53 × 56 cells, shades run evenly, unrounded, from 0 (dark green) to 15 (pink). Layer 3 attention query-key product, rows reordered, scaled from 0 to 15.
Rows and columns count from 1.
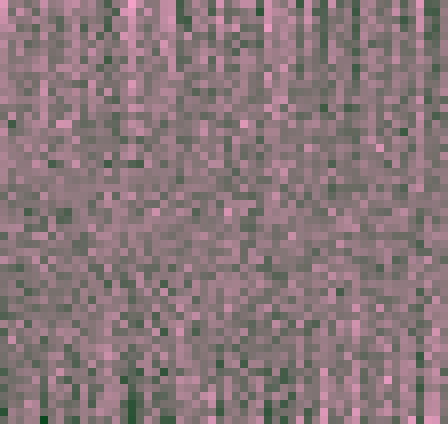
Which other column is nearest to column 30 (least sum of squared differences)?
2
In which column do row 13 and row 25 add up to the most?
35
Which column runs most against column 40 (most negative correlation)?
3
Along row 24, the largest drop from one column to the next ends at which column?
54
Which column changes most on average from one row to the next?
31
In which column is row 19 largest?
48
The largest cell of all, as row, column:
1, 17
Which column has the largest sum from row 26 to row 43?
45
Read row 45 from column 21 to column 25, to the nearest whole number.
11 8 10 9 7
